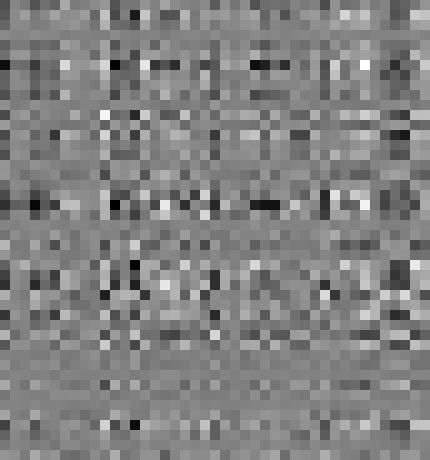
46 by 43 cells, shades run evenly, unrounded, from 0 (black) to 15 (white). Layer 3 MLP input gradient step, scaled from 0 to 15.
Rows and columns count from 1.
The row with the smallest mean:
21
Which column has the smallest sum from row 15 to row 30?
22
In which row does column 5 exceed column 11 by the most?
30
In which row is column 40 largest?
34
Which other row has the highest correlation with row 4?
46
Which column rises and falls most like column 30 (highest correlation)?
31
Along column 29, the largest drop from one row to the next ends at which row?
7
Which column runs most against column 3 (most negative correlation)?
10
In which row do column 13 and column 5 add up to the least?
20
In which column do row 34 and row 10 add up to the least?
26
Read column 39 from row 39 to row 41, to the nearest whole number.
9 7 8
